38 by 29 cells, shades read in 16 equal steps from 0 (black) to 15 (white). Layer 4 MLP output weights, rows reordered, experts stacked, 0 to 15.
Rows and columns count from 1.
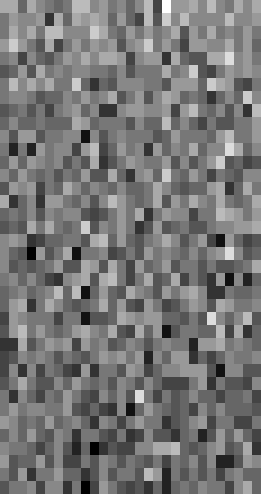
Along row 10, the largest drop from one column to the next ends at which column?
20
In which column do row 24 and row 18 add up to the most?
6
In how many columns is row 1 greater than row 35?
22
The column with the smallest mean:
15
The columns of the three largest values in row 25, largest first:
24, 28, 14
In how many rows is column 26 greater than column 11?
22
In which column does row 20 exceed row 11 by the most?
10
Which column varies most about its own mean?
19
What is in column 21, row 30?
4
